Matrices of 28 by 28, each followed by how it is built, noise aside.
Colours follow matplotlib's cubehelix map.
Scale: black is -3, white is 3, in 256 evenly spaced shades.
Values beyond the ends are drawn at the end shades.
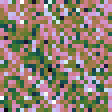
Toeplitz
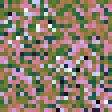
block diagonal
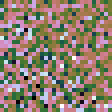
lower triangular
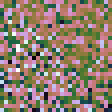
lower triangular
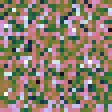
repeating columns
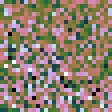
lower triangular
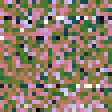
uneven rows
